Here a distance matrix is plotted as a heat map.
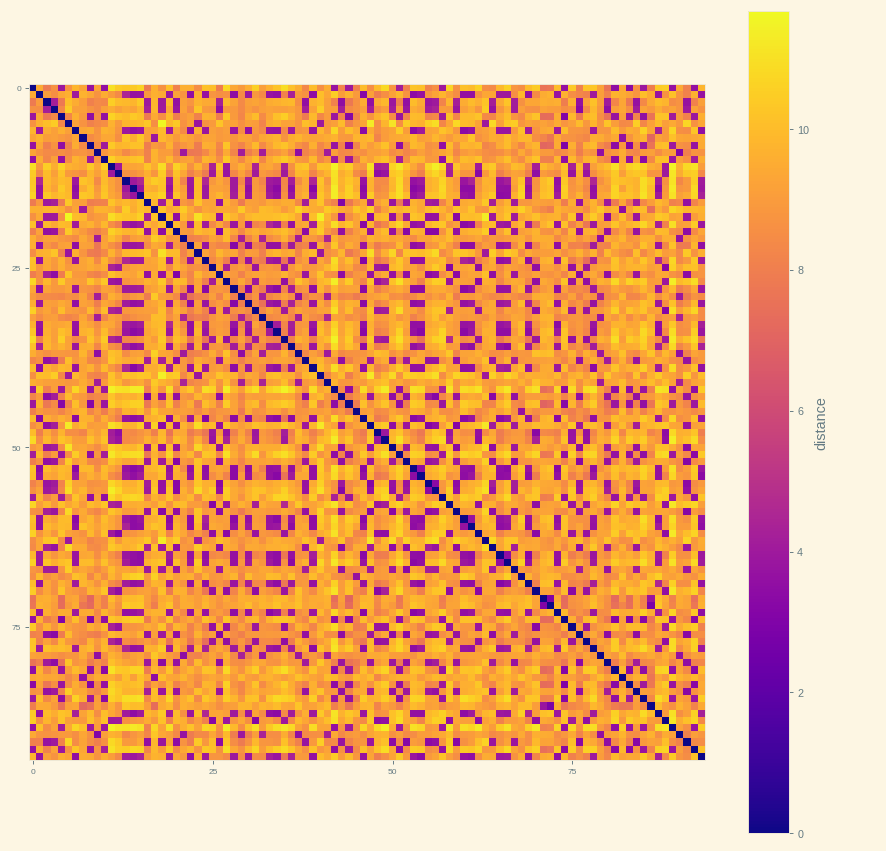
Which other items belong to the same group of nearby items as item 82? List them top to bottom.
7, 17
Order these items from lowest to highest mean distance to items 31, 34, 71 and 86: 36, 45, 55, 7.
36, 7, 45, 55
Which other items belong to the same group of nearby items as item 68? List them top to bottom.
45
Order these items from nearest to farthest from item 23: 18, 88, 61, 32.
32, 88, 61, 18
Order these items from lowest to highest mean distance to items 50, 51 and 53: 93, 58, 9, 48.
93, 9, 48, 58
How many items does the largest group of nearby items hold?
26
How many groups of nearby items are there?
9
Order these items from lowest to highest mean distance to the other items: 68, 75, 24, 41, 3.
24, 3, 75, 41, 68
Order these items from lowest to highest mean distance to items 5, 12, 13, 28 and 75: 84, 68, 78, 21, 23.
78, 23, 21, 68, 84
